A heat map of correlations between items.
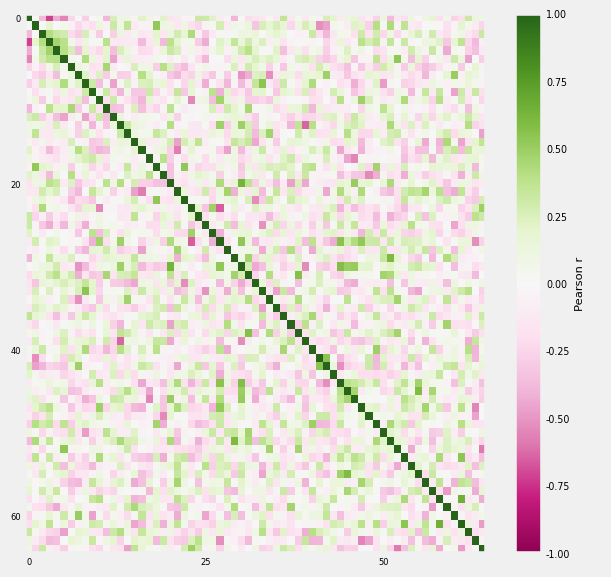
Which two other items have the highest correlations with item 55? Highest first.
45, 44
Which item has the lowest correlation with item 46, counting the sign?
17
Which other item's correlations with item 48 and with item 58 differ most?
61
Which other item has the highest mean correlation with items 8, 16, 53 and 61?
33
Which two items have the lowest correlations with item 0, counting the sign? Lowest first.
3, 5
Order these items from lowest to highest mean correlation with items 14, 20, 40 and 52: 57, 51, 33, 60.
60, 57, 33, 51
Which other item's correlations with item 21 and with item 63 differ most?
47
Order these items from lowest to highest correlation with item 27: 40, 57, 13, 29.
29, 57, 40, 13
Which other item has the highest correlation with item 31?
38
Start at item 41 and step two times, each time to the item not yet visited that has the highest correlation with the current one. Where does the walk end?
7
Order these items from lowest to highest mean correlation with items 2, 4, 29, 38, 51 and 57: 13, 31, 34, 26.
26, 34, 13, 31
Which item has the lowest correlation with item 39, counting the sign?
13
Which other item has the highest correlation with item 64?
23
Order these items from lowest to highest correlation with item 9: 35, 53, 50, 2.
35, 50, 2, 53
